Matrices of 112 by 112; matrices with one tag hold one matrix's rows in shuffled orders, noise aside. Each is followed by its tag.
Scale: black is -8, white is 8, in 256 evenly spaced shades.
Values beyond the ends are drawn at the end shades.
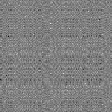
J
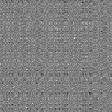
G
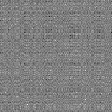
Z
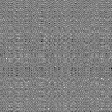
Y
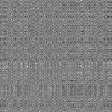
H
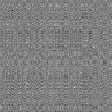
G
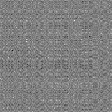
G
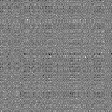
Z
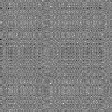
J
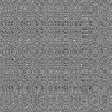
G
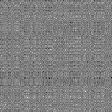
Z
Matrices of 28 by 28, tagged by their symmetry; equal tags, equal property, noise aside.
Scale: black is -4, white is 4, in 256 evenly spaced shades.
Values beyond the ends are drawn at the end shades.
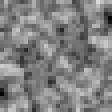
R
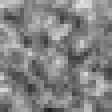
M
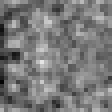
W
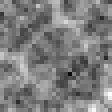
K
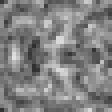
W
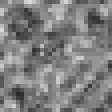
K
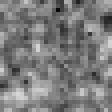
M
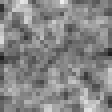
R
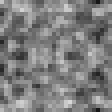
W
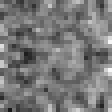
W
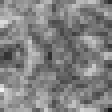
W
